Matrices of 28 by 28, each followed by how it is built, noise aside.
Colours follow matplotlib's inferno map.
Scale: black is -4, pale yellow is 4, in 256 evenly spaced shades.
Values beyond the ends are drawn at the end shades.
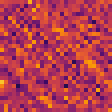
Toeplitz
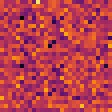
repeating rows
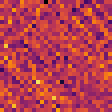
Toeplitz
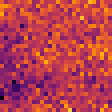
smooth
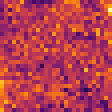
smooth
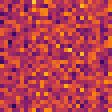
repeating rows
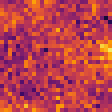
smooth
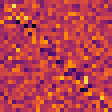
banded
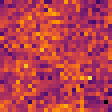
smooth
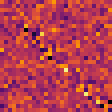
banded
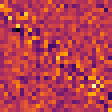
banded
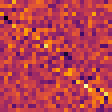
banded
